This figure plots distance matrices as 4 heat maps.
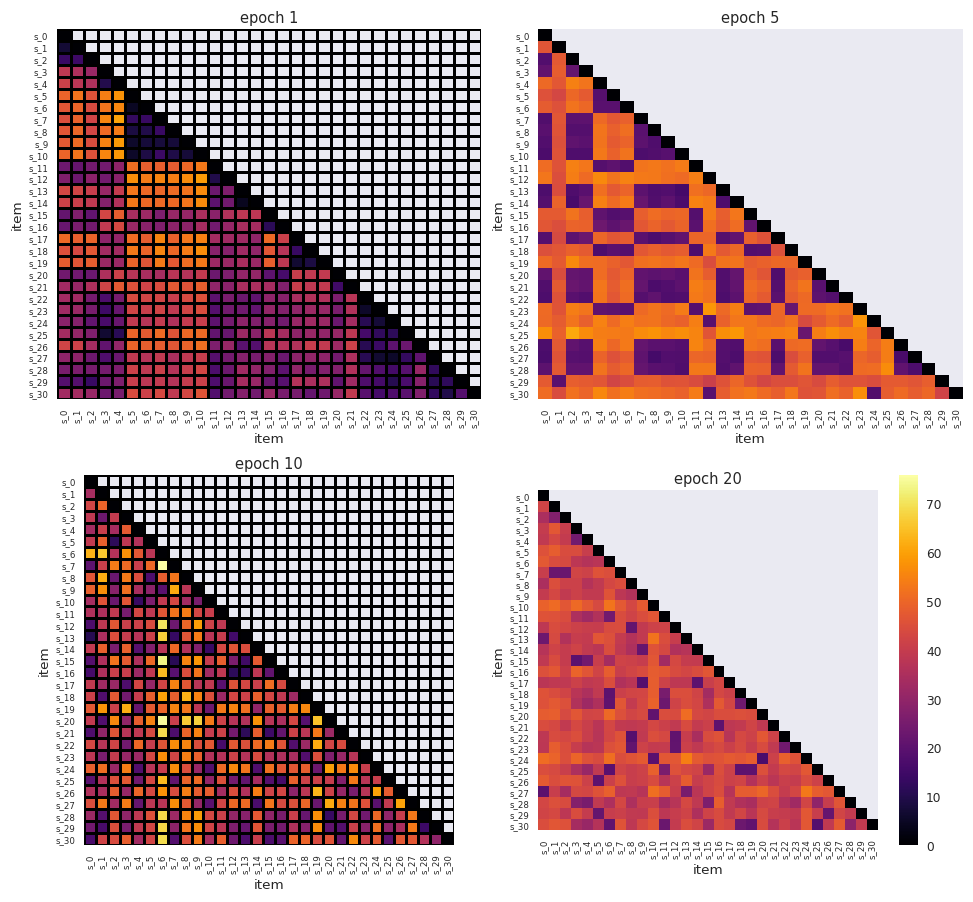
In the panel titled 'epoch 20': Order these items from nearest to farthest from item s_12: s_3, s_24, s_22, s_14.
s_22, s_14, s_3, s_24
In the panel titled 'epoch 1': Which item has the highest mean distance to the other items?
s_10
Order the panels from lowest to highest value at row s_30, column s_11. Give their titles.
epoch 1, epoch 20, epoch 10, epoch 5
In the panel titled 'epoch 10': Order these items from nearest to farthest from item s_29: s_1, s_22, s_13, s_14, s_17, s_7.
s_1, s_13, s_7, s_17, s_22, s_14
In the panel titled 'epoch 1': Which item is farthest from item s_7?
s_4
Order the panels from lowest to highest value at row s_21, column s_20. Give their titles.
epoch 1, epoch 5, epoch 10, epoch 20
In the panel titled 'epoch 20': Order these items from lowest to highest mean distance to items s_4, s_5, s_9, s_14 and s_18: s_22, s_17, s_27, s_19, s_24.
s_17, s_19, s_22, s_27, s_24
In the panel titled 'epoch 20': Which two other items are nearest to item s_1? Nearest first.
s_7, s_2
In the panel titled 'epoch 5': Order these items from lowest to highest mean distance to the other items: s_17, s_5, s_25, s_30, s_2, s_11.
s_17, s_2, s_5, s_11, s_30, s_25
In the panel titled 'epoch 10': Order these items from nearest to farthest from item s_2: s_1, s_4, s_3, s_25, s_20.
s_4, s_3, s_25, s_1, s_20
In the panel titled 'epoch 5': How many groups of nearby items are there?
5
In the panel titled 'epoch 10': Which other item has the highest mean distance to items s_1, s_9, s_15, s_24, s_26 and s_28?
s_6
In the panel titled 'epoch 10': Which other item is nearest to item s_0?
s_13
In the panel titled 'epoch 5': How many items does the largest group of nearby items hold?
16
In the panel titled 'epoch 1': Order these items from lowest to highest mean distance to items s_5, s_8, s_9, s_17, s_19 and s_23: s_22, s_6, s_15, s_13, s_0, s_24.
s_6, s_24, s_22, s_15, s_13, s_0
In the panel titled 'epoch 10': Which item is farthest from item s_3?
s_19
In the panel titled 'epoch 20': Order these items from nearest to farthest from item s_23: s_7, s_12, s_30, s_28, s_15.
s_12, s_28, s_30, s_15, s_7
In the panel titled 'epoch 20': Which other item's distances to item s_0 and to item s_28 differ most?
s_27
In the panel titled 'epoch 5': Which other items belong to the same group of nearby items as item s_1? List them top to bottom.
s_29
